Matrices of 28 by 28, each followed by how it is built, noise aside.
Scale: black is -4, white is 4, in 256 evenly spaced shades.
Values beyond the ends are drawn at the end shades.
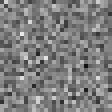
noise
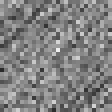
Hankel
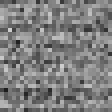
blocks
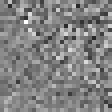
upper triangular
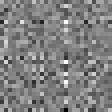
low rank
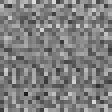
repeating columns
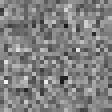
low rank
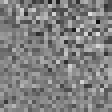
upper triangular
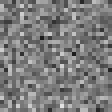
repeating columns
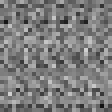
repeating columns
